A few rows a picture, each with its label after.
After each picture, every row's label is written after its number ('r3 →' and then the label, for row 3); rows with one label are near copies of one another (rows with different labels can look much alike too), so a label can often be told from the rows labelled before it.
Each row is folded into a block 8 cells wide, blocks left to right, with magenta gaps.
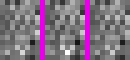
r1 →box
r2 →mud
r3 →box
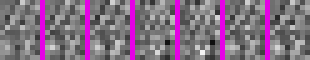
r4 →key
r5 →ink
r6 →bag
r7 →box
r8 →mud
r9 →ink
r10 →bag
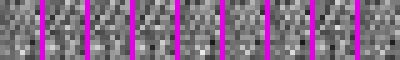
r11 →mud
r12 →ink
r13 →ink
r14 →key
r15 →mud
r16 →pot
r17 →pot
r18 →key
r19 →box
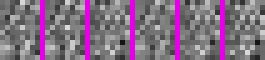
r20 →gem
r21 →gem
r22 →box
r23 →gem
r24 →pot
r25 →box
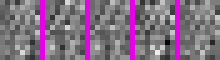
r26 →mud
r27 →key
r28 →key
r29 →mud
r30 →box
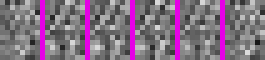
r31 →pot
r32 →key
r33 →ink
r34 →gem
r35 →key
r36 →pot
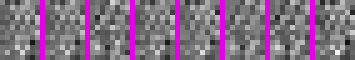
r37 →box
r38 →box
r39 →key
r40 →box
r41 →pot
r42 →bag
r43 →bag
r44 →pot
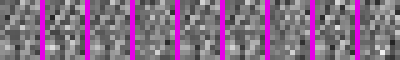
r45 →key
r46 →ink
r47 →bag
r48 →pot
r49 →gem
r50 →bag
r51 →pot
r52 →gem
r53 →mud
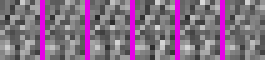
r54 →bag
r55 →ink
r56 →key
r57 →gem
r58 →bag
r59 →gem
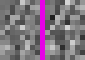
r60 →gem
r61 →key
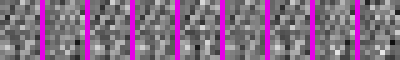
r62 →bag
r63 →box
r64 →bag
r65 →ink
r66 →key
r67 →gem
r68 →bag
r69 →mud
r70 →pot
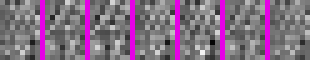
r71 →box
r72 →key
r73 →key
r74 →box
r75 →mud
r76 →key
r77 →box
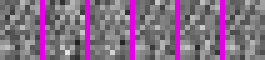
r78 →ink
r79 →mud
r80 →pot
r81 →gem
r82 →gem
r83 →ink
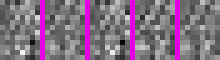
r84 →mud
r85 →bag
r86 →mud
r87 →ink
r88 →gem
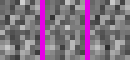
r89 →bag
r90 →gem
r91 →bag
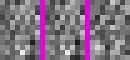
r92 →mud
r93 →mud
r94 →bag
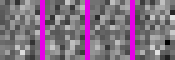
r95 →mud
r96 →bag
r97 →key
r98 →box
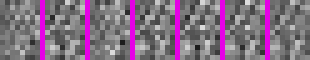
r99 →box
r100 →bag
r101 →pot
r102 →ink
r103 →key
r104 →gem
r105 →gem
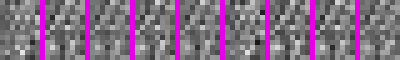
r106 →box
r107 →key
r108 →key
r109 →gem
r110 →key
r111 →pot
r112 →ink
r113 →key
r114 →bag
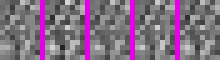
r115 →gem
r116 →bag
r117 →bag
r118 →gem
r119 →bag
